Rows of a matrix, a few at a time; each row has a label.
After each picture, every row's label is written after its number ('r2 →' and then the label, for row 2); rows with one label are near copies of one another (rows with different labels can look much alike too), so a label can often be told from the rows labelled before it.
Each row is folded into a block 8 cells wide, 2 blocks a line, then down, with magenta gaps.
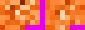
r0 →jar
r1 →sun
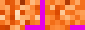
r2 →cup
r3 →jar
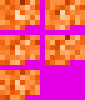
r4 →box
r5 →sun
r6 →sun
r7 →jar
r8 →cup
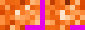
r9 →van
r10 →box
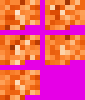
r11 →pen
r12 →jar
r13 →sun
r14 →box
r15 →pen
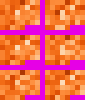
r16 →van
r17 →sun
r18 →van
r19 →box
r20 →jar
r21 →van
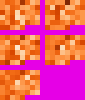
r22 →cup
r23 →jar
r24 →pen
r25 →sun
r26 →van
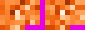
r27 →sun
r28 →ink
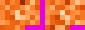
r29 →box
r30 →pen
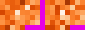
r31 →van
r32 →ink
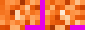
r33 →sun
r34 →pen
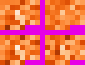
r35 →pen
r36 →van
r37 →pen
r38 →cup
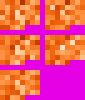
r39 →cup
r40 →jar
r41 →sun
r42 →van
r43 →pen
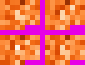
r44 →box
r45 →sun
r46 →ink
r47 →cup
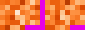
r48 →pen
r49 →cup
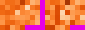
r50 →van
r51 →cup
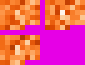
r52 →pen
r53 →ink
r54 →sun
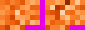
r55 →pen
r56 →jar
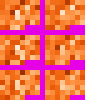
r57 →sun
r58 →van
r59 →pen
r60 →sun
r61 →cup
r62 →box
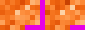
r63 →van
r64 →van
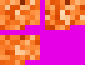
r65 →jar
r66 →cup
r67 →box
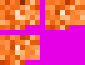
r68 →box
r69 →ink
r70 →ink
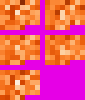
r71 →jar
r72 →sun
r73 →pen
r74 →box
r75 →ink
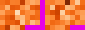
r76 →pen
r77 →jar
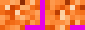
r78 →jar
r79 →sun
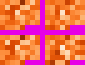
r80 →jar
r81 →ink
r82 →jar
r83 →pen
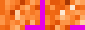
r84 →sun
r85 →van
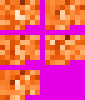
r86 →box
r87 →sun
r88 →cup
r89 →jar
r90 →sun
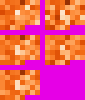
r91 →van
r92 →cup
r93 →box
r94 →pen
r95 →box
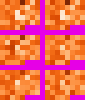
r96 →box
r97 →box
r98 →jar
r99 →pen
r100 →van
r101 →cup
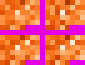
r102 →van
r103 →ink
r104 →van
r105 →van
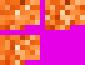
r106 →van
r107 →cup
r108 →ink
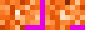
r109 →ink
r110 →box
